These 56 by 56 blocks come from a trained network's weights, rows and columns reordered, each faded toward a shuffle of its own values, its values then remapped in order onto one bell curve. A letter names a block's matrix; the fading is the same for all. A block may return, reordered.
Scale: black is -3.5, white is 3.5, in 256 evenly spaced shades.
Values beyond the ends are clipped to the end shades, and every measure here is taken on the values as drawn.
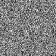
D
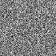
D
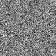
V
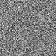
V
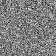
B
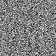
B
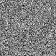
B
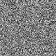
B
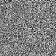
V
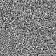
B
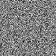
D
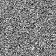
B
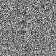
D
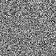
D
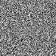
D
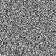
B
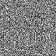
D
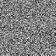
D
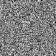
B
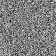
B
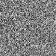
D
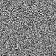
V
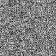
V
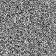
B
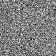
V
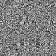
V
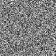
D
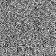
B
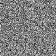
D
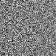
D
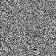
D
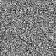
V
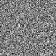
V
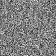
B
